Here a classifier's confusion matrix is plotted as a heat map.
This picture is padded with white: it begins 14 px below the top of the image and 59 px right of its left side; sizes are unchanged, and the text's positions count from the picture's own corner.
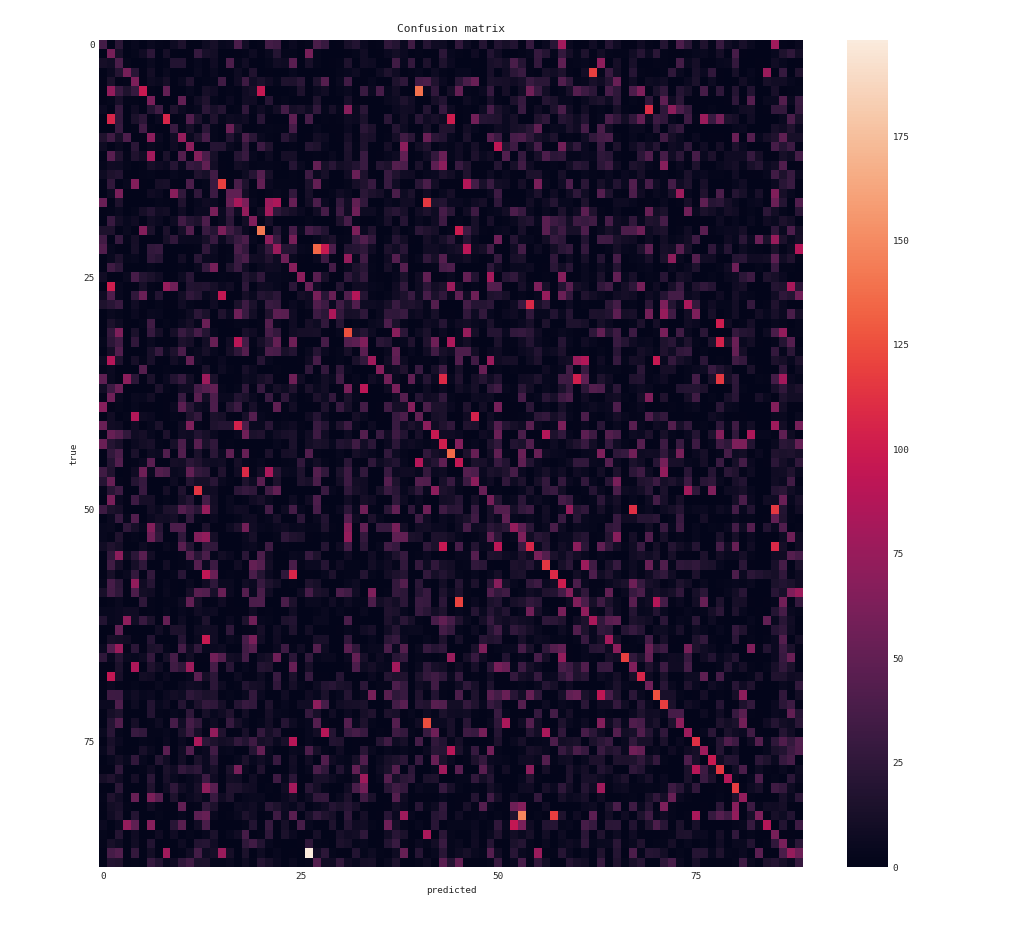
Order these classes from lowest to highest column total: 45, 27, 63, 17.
17, 45, 63, 27
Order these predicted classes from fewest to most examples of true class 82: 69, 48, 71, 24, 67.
24, 69, 67, 48, 71
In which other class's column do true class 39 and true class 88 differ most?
0
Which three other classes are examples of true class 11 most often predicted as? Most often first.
50, 38, 58
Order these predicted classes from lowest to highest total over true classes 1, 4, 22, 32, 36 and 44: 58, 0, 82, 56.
82, 56, 0, 58
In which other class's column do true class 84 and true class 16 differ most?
52
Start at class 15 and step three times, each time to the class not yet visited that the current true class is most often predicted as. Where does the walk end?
21
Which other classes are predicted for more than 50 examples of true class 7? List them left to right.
31, 69, 72
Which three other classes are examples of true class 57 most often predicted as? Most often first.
24, 13, 14
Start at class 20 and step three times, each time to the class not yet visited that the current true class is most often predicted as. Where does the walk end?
47
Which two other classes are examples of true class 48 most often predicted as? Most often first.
12, 74
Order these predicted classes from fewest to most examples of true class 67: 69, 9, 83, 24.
83, 69, 9, 24
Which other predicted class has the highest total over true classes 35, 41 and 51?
85
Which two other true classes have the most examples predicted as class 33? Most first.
37, 79
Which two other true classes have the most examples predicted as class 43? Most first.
36, 54
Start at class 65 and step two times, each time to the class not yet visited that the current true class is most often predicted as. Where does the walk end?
63
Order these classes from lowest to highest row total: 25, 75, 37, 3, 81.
3, 81, 25, 37, 75
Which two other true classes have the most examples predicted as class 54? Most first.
28, 78
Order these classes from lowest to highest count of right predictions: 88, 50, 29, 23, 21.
88, 50, 23, 21, 29
